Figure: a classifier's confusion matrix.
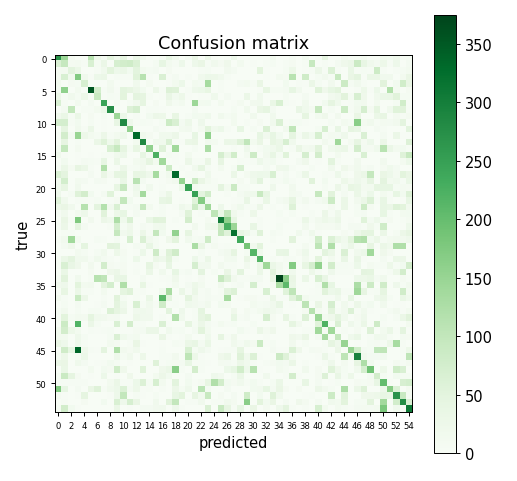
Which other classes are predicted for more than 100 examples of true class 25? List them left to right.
3, 9, 26
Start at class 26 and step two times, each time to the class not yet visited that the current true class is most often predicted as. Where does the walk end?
18
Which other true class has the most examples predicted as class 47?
28
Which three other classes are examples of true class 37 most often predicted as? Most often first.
16, 26, 3
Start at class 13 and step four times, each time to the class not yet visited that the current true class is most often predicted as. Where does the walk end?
36
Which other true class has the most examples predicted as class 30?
48
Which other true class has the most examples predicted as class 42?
29
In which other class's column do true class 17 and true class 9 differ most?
7
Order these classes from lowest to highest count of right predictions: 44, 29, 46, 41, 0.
44, 29, 41, 0, 46
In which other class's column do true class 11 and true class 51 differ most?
0
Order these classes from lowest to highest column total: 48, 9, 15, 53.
15, 48, 53, 9
